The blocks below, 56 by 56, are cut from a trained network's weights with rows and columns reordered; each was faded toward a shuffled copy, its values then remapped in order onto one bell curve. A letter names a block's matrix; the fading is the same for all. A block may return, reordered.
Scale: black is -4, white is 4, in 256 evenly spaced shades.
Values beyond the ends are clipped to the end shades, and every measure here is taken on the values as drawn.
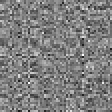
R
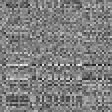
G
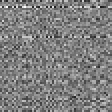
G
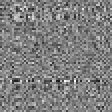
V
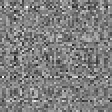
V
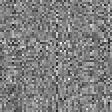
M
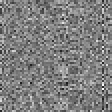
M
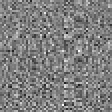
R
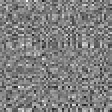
G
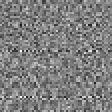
V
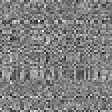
G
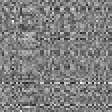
G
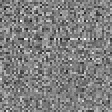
R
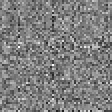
M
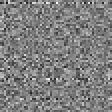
V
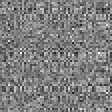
G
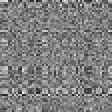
G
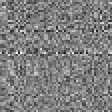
V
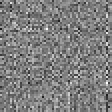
M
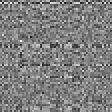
G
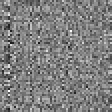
M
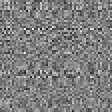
V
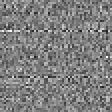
R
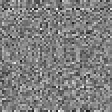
R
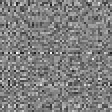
V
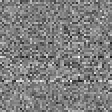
R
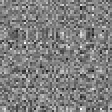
R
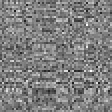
G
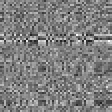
G
